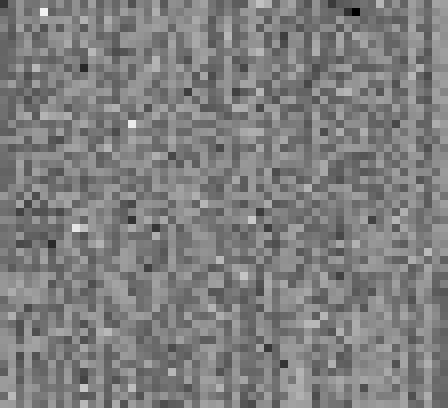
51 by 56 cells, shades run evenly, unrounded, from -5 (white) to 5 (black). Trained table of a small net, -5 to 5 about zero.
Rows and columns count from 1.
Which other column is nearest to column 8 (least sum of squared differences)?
53
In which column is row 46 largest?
36
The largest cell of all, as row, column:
2, 45
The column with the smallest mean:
26
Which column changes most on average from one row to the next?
11
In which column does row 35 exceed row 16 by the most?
17
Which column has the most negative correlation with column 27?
29
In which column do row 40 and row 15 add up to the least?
9
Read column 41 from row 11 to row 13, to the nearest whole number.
-1 1 -1
